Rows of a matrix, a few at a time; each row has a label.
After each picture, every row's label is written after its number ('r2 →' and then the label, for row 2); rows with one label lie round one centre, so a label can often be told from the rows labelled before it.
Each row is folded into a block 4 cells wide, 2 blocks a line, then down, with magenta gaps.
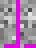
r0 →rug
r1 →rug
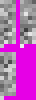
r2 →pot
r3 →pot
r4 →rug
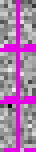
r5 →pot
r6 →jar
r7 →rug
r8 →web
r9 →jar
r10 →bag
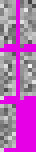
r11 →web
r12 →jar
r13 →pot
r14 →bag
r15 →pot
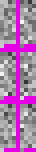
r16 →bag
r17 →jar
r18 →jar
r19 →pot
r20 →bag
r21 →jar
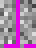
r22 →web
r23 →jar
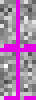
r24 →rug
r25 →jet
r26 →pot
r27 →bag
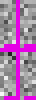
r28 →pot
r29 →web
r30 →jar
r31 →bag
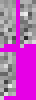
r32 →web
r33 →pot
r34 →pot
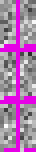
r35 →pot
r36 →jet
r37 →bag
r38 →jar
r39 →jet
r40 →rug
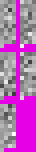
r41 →rug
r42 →pot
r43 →web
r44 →rug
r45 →bag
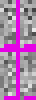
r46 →bag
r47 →bag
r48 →bag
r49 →jet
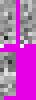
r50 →pot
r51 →pot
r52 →jet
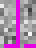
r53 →web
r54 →jet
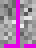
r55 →jet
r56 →rug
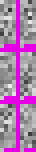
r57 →rug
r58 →bag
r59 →pot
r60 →pot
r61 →rug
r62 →web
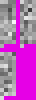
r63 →jet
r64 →rug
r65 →pot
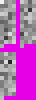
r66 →pot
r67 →rug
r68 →rug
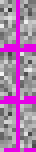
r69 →rug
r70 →jet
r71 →jar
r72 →rug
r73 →rug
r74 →web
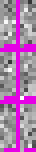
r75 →jet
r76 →jar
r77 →rug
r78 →pot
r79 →jar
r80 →web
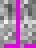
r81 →jet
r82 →jet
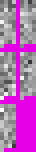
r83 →jar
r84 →jar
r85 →pot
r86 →rug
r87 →web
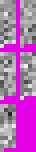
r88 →pot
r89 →web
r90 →rug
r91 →pot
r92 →jet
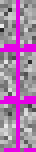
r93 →rug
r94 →web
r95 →jar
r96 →rug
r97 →jet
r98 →jar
